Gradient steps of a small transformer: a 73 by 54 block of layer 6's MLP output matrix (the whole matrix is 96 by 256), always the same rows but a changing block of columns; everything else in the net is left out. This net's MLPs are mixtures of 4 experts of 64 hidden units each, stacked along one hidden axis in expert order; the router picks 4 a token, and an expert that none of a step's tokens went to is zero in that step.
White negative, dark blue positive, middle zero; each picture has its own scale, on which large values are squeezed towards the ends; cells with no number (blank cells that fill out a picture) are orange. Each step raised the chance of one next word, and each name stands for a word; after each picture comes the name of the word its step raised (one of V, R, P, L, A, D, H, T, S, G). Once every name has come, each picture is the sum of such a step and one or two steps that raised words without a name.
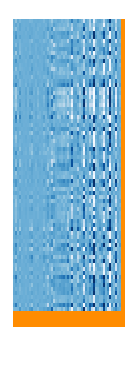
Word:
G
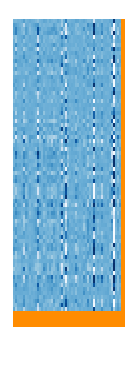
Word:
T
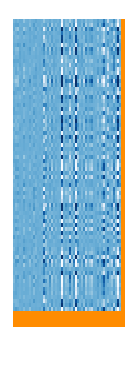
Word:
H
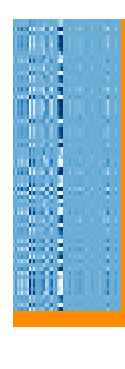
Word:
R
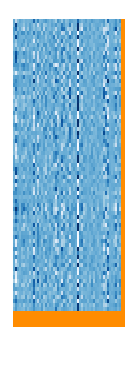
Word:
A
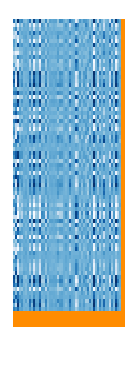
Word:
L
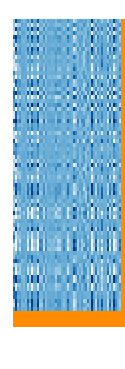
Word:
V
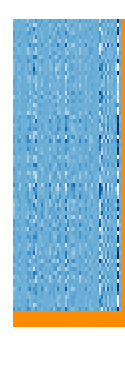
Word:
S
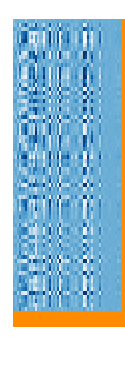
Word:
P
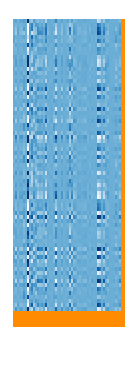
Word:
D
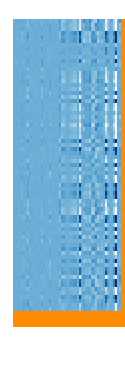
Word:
L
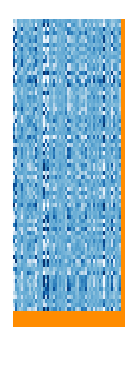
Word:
H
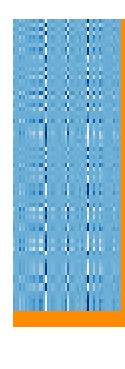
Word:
V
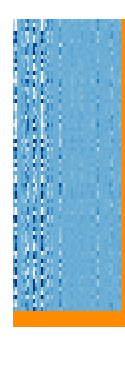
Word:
S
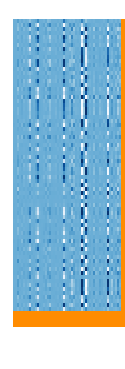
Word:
R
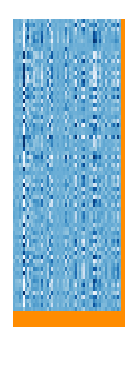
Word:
P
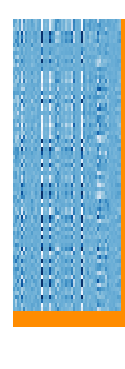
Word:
D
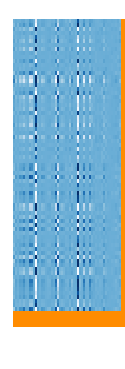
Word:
H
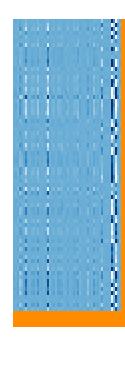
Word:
R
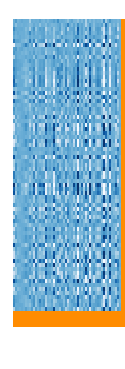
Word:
S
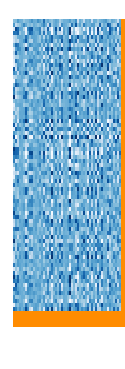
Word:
T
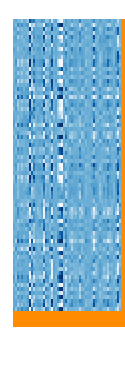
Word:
V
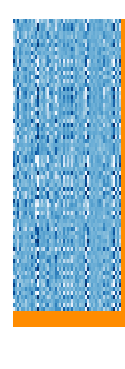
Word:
R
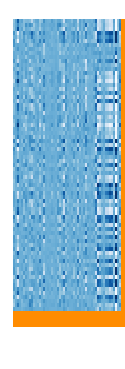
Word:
S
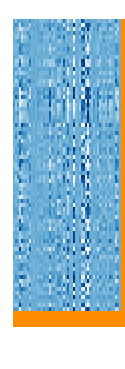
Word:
G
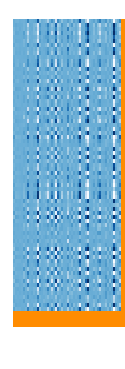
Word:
D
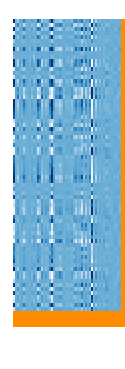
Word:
A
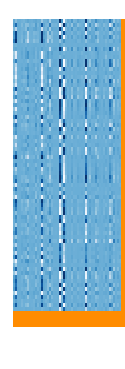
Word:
P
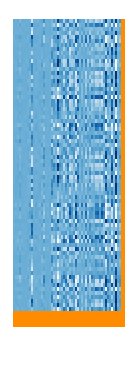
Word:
L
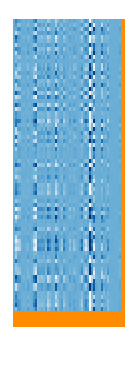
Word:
V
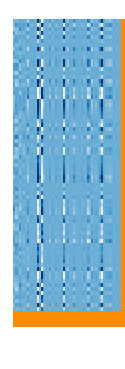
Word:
A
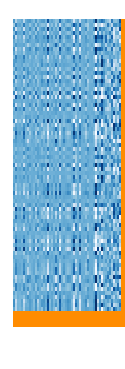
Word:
V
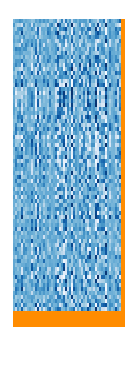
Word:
G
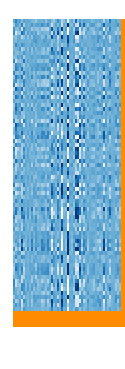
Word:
V
